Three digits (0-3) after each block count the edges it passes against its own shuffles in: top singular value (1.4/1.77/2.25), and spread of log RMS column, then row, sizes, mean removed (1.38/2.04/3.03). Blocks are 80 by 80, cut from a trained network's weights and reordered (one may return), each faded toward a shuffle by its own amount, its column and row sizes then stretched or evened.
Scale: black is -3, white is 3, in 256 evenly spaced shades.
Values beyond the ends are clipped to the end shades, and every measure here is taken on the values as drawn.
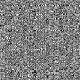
2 0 1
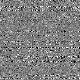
0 1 3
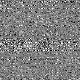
0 0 3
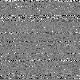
0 0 3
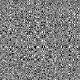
3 2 2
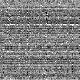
3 1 1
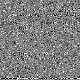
2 0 2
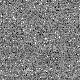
0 1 0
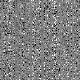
1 3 1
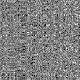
2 1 1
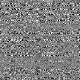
2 1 3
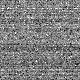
2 0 0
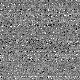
0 0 2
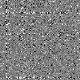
1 1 2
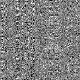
2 2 0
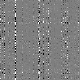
3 3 1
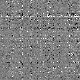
1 2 2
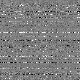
1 1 3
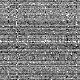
3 1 1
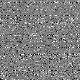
0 0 3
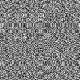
3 0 0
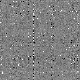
1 2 1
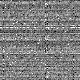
3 1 1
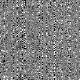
1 3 1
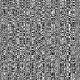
3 3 0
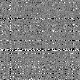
2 1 3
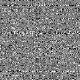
1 1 3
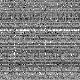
3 0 2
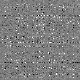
0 2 2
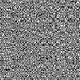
3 0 2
